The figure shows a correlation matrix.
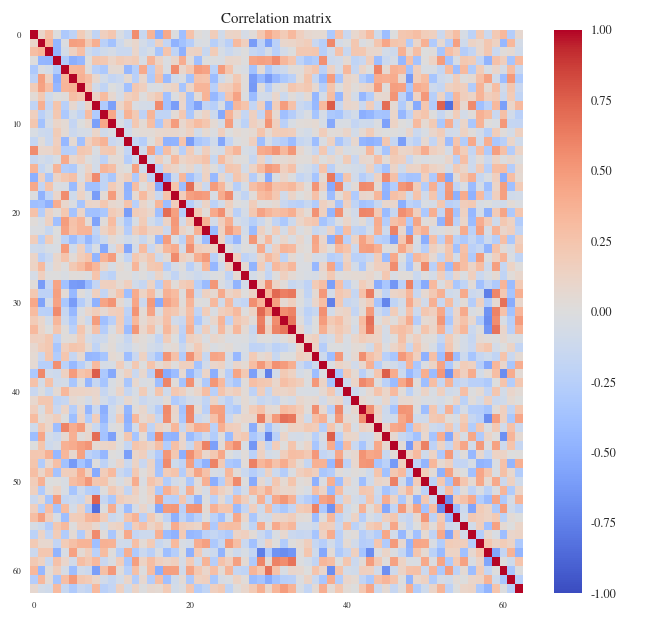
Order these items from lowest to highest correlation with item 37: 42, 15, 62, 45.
45, 42, 15, 62
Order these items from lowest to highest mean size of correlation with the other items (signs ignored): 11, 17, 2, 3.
11, 2, 3, 17
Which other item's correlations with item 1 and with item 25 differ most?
18
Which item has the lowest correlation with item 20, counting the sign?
12
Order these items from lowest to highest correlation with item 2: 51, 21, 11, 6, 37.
37, 11, 51, 21, 6
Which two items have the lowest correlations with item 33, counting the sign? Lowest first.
58, 12
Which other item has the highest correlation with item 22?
46
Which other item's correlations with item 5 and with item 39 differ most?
48
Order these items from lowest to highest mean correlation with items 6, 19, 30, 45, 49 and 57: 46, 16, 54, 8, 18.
8, 16, 54, 18, 46
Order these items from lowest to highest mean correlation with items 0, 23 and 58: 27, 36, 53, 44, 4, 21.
4, 44, 27, 21, 36, 53
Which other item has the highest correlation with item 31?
29
